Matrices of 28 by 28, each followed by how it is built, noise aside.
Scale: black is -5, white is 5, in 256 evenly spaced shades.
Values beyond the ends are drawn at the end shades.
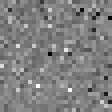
sparse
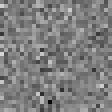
uneven columns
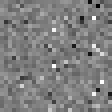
sparse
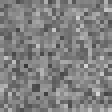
noise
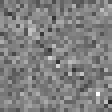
banded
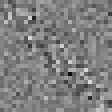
banded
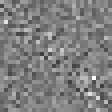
banded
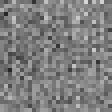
blocks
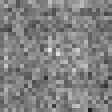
blocks
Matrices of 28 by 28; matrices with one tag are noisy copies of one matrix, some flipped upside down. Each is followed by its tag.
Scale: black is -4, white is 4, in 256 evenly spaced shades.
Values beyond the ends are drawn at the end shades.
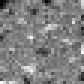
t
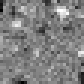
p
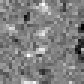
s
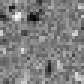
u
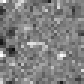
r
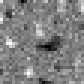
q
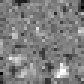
p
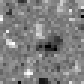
q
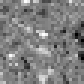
s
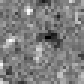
q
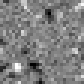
u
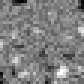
p
